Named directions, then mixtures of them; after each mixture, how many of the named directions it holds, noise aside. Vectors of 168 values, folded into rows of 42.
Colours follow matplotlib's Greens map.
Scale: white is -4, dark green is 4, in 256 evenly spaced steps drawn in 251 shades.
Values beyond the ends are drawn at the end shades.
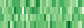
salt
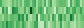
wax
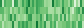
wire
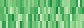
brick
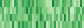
one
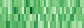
two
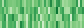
one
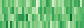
four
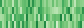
four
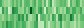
one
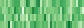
one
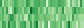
four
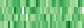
one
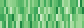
one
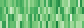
one
